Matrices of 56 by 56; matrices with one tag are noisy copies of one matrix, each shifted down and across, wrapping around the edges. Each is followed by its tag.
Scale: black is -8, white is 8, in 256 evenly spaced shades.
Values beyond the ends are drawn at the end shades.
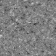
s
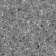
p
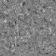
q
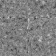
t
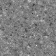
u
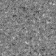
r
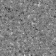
r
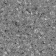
r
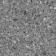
r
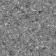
s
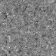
p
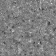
q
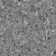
q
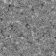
u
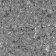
t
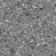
s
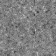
p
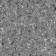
p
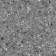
q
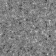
p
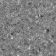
q
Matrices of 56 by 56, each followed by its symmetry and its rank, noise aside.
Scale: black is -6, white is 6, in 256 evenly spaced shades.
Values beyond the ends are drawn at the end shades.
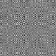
antisymmetric, rank two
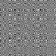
antisymmetric, rank two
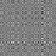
antisymmetric, rank two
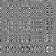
no symmetry, rank three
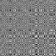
symmetric, rank two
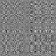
no symmetry, rank two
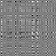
no symmetry, rank two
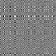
no symmetry, rank one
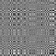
symmetric, rank one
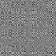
no symmetry, rank two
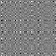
no symmetry, rank two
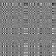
no symmetry, rank one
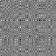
symmetric, rank two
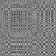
symmetric, rank one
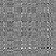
no symmetry, rank three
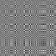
symmetric, rank one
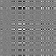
no symmetry, rank one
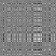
symmetric, rank one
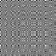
symmetric, rank two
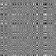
no symmetry, rank one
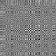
symmetric, rank one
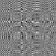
antisymmetric, rank two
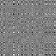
no symmetry, rank two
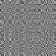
antisymmetric, rank two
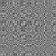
symmetric, rank three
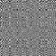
antisymmetric, rank two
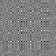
symmetric, rank one
